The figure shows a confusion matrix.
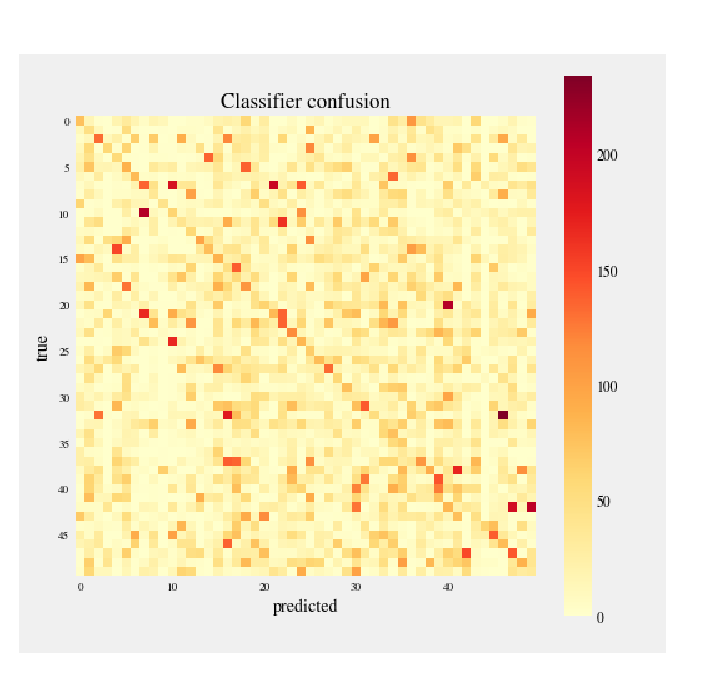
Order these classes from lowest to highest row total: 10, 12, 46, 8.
12, 10, 8, 46
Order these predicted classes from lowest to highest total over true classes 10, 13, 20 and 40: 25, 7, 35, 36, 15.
36, 15, 25, 35, 7
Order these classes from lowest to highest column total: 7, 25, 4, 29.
7, 29, 4, 25
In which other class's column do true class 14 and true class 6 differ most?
4
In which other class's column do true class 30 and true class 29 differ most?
40
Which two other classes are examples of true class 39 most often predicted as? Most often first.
31, 23
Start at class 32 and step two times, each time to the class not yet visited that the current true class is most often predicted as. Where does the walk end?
16
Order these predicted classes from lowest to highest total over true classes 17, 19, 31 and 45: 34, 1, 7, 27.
7, 1, 27, 34
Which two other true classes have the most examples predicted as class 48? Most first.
38, 23
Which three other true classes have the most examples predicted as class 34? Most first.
6, 22, 40
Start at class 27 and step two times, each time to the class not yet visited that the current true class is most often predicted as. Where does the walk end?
0
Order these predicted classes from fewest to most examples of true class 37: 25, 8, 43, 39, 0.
8, 0, 39, 43, 25
